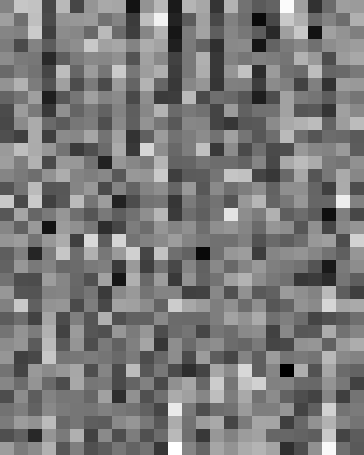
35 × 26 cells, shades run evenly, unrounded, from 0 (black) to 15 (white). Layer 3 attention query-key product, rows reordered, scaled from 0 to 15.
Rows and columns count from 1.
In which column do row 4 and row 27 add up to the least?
19
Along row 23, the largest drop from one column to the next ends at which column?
25
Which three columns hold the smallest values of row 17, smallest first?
24, 13, 26
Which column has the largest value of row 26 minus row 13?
4
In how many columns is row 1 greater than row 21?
17
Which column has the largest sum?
18
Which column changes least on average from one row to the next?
16
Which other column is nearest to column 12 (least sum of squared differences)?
5
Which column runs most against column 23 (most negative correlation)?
8
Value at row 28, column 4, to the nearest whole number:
12
